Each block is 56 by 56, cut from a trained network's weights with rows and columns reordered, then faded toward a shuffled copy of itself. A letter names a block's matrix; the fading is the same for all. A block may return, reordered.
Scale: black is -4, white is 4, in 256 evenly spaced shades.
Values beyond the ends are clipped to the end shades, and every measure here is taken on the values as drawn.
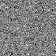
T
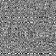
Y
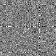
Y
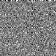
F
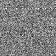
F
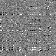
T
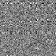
F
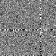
Y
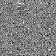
T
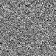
F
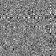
Y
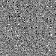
T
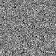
F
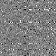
T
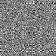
F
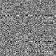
F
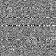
Y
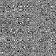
T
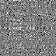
T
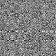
F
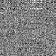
F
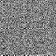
F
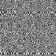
Y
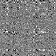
T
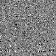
T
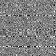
Y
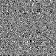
T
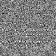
F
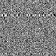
F
